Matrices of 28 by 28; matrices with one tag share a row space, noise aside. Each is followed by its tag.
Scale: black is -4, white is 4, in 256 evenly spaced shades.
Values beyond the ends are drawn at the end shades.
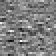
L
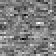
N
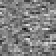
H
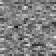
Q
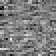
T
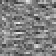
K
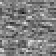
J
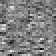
L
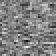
H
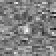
Q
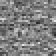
N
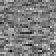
T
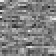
J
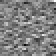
Q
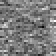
T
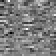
T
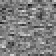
L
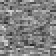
T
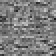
N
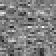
L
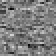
L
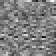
Q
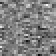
H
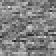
J
